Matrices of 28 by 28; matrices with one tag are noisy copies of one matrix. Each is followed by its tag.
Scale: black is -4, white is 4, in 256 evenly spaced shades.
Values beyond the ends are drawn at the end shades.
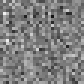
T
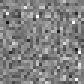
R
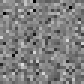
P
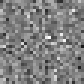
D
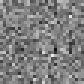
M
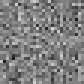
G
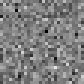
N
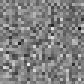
G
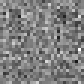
R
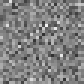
G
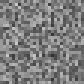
G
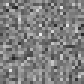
G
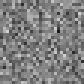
R
